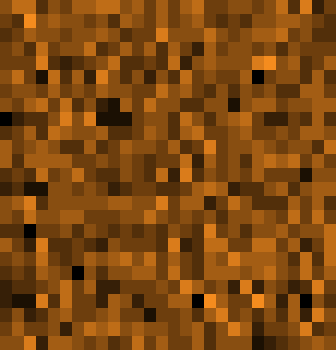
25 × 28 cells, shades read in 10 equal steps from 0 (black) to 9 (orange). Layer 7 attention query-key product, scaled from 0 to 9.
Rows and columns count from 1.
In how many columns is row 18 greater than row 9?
14
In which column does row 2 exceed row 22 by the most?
3
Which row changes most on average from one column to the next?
22
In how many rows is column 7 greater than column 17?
10
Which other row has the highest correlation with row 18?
5
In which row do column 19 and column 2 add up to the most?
23
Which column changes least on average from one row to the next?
12
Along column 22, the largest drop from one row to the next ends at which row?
6
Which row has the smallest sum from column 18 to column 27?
25
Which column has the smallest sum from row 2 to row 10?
1
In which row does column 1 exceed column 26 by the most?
18
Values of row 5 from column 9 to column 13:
5 7 3 3 4
